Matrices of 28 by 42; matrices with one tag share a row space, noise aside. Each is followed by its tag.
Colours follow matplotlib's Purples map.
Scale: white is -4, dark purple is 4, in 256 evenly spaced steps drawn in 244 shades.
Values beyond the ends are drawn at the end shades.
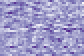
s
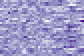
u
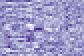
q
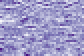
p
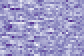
q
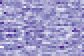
p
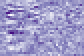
q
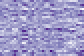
u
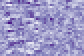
q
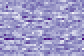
p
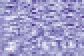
s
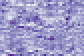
q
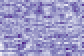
p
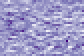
s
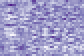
s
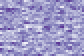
p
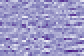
u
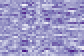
u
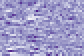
q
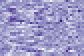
q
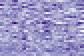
u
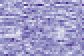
p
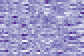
u
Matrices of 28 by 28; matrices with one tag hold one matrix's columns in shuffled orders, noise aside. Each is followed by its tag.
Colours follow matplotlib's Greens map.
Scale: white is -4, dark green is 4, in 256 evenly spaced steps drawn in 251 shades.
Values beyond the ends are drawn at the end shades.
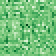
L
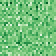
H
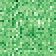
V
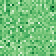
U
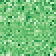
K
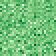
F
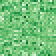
K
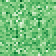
V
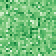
V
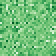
U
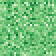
H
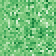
V
